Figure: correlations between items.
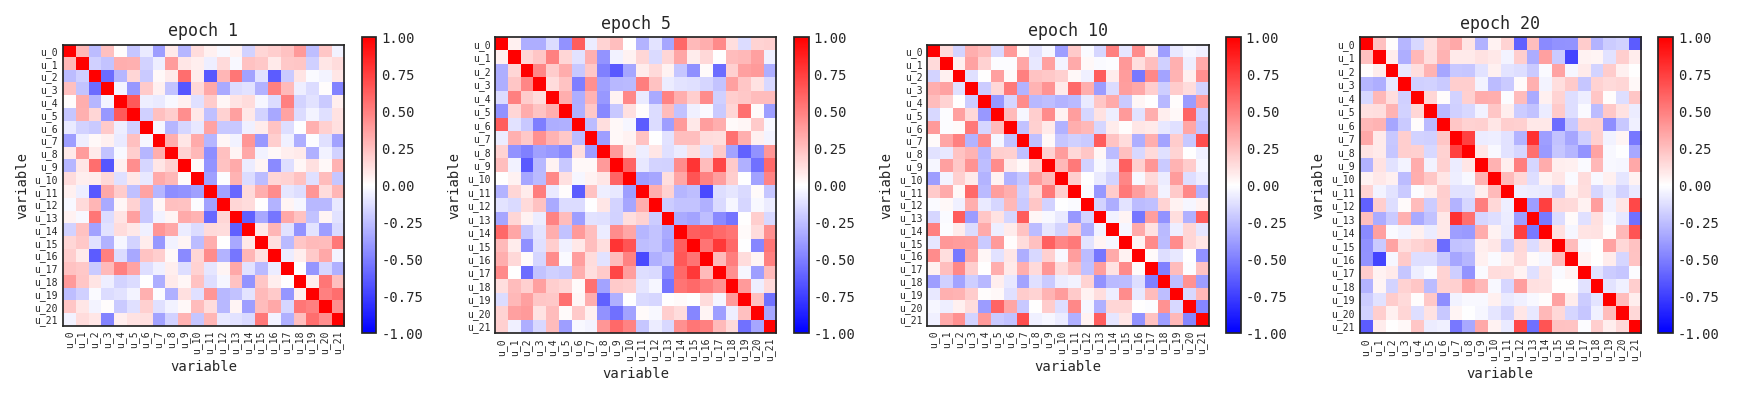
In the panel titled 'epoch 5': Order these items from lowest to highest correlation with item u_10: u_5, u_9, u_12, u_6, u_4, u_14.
u_12, u_6, u_5, u_14, u_4, u_9
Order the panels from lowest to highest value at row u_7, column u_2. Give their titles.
epoch 20, epoch 1, epoch 5, epoch 10
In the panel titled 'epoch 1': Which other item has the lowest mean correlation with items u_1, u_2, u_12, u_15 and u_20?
u_3
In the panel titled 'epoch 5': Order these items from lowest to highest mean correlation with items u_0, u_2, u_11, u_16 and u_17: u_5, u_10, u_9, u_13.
u_13, u_5, u_10, u_9
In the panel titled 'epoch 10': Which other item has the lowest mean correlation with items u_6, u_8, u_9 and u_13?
u_18
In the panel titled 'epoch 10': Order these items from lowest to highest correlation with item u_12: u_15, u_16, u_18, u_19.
u_16, u_15, u_19, u_18
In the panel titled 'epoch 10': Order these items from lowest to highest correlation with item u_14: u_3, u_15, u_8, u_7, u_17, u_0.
u_8, u_3, u_15, u_17, u_7, u_0
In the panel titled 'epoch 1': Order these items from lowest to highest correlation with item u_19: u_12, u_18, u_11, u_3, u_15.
u_12, u_3, u_18, u_15, u_11
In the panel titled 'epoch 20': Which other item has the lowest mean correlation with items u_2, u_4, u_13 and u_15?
u_6
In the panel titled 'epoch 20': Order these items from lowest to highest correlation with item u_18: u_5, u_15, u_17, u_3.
u_5, u_17, u_15, u_3
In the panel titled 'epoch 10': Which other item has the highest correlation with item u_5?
u_20
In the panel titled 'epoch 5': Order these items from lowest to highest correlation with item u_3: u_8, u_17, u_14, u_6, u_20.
u_6, u_8, u_17, u_14, u_20
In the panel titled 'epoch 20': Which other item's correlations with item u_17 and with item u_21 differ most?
u_0
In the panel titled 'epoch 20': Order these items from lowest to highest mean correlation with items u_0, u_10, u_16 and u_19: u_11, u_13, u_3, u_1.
u_1, u_3, u_13, u_11
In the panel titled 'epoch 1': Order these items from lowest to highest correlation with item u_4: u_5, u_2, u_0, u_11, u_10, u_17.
u_2, u_10, u_0, u_11, u_17, u_5
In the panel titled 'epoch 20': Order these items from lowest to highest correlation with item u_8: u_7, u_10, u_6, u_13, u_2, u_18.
u_2, u_10, u_6, u_18, u_13, u_7
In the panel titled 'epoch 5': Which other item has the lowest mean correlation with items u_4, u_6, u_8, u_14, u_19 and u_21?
u_11
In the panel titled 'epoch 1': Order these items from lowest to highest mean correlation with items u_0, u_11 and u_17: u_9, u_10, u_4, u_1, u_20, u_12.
u_9, u_12, u_10, u_20, u_1, u_4
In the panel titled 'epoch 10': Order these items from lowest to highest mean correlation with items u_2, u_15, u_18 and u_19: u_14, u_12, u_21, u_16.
u_16, u_14, u_12, u_21
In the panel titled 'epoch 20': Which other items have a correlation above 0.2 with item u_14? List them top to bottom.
u_1, u_9, u_12, u_20, u_21
